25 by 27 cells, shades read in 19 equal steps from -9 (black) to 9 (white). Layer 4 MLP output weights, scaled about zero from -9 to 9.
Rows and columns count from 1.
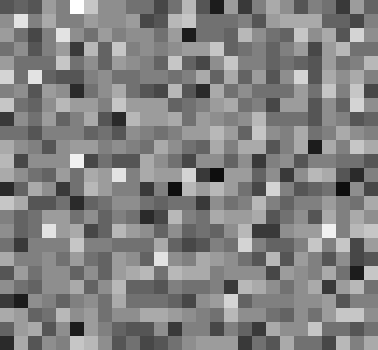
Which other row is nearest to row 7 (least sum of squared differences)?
16
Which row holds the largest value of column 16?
4
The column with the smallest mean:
3
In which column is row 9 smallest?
9
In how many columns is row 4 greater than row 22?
15
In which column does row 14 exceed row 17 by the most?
20
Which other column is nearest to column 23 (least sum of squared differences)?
8
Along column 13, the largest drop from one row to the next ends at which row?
14
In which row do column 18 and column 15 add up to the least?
1
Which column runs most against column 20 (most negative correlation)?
27
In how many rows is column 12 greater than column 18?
12
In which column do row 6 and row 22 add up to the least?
2
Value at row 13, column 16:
-8
